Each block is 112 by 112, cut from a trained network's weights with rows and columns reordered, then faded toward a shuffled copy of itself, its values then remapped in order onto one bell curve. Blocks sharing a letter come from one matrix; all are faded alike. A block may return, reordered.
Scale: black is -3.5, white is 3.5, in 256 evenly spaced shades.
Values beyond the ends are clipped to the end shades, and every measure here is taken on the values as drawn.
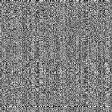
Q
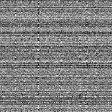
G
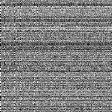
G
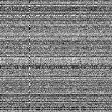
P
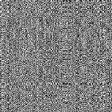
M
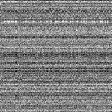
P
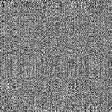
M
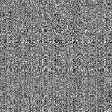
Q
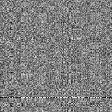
M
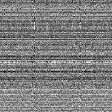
G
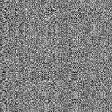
M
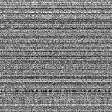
P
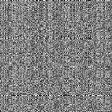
Q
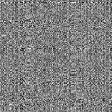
Q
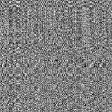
M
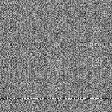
M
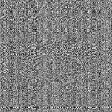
Q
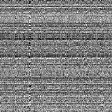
G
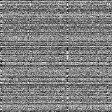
G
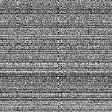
G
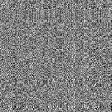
M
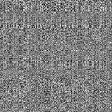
Q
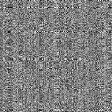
Q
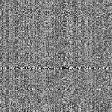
Q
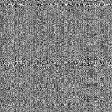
Q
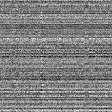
P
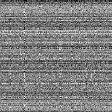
G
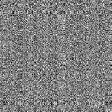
M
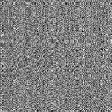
M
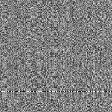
M
